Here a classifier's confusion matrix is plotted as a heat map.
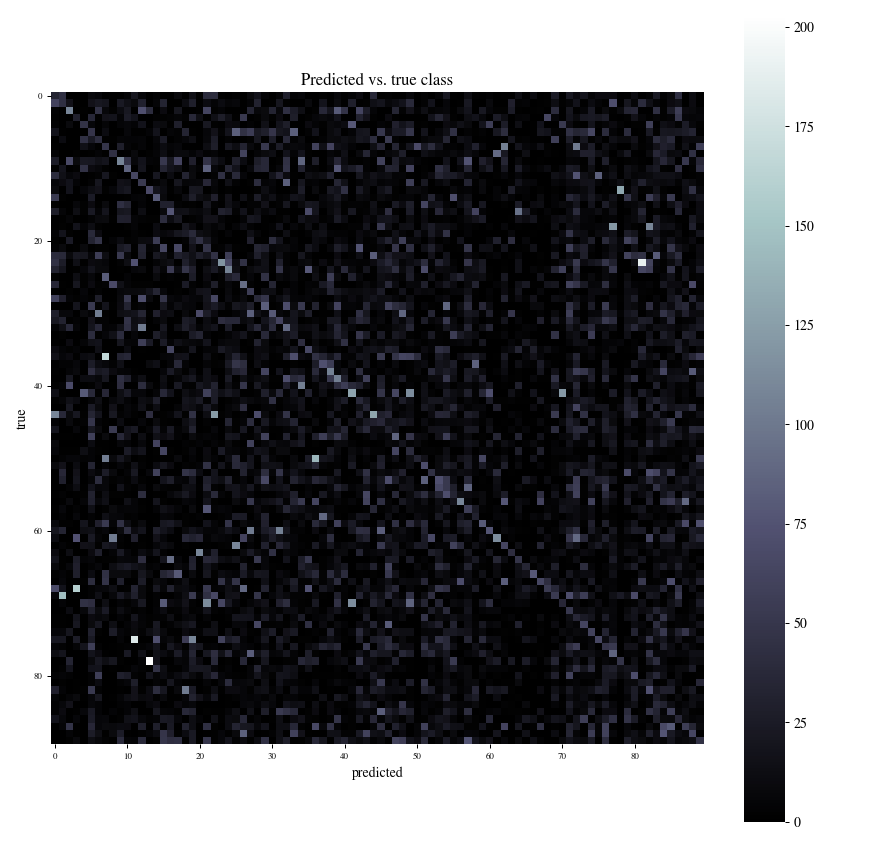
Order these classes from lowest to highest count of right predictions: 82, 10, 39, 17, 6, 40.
17, 6, 40, 82, 10, 39
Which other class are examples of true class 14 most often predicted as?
55
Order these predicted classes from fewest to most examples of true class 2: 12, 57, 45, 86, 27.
45, 57, 27, 86, 12
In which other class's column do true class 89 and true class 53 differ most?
46
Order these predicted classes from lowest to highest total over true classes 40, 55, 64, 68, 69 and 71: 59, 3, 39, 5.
59, 5, 39, 3
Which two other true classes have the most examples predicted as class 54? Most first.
29, 55
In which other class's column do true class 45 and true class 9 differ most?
34
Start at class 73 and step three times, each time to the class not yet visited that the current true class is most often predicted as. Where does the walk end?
61
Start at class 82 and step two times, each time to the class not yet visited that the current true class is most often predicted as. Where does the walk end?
77
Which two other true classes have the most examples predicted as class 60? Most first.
41, 4
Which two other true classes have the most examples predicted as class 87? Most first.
56, 59
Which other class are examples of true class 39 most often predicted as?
32
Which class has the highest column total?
72
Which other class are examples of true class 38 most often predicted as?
88
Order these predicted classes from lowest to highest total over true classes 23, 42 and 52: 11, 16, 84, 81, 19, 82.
16, 84, 19, 11, 82, 81
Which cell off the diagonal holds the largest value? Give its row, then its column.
78, 13
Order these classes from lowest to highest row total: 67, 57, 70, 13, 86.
57, 13, 86, 67, 70
